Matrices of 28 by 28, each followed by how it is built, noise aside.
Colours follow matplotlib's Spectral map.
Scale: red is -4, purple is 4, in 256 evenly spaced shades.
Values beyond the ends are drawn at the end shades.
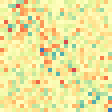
block diagonal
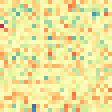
blocks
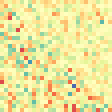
lower triangular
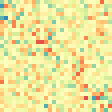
block diagonal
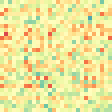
blocks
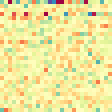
uneven rows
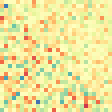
lower triangular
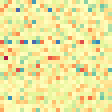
uneven rows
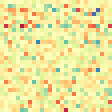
uneven rows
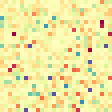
sparse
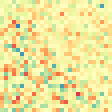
lower triangular
